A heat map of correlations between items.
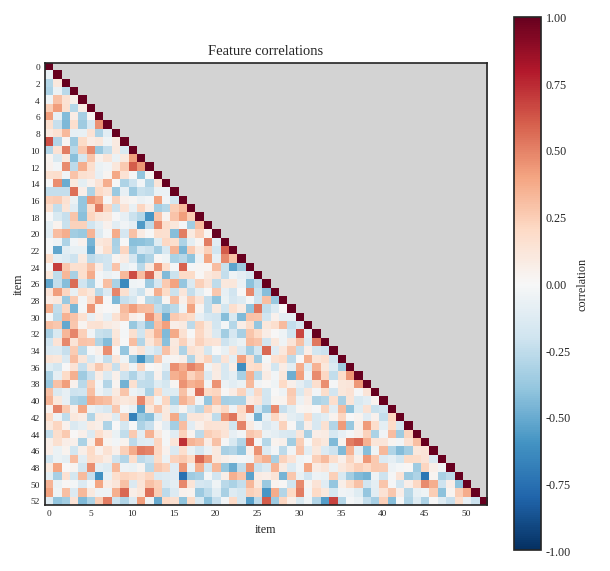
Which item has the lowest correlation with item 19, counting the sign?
11
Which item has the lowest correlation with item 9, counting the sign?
26
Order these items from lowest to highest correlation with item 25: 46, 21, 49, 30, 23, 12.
21, 23, 49, 30, 46, 12
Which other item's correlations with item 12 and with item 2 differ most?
38
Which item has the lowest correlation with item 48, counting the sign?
22
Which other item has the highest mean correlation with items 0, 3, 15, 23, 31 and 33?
35
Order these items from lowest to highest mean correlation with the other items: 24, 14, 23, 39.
23, 14, 39, 24
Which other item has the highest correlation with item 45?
16
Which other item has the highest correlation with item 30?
32
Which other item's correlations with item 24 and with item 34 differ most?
52
